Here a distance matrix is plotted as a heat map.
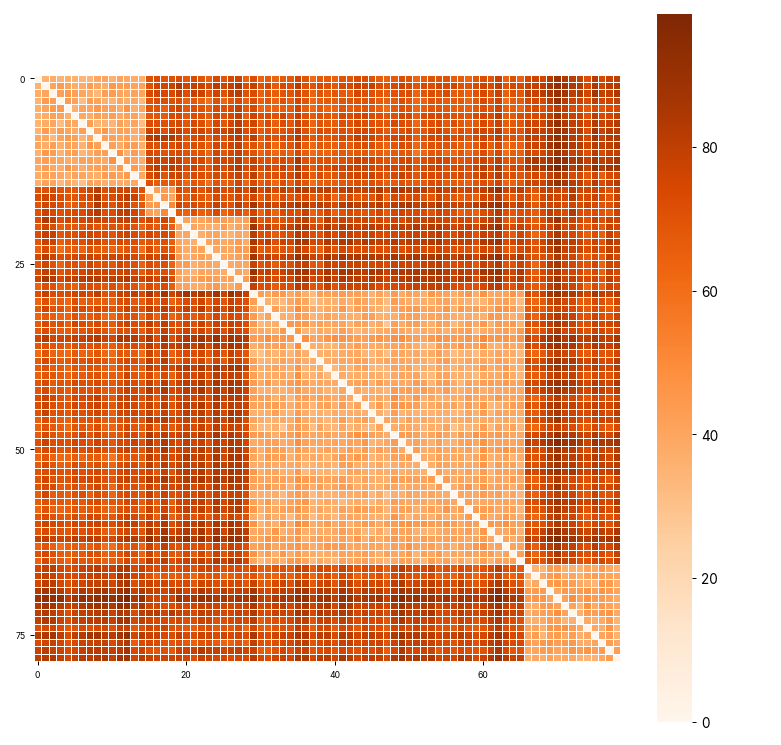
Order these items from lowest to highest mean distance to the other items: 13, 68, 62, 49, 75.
49, 62, 13, 68, 75
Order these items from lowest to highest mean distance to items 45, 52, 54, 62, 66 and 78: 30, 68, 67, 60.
30, 60, 67, 68
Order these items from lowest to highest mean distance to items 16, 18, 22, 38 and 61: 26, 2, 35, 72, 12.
35, 26, 2, 12, 72
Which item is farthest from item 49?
70
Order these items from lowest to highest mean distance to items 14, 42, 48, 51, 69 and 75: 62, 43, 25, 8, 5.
43, 62, 5, 8, 25
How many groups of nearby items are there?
5
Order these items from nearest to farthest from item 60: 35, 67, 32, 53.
32, 53, 35, 67
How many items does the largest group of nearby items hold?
37
